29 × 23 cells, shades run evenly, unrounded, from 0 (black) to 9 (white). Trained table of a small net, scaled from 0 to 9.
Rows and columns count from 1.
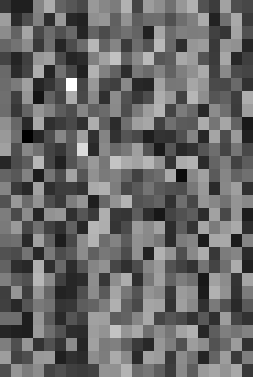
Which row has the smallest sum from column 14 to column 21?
12
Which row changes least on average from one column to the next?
29
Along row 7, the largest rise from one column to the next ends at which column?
7
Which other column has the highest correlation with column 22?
19
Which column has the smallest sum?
6
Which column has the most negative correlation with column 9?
8
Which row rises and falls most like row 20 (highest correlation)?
4
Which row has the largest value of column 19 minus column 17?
14
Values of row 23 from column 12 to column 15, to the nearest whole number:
4 3 5 5
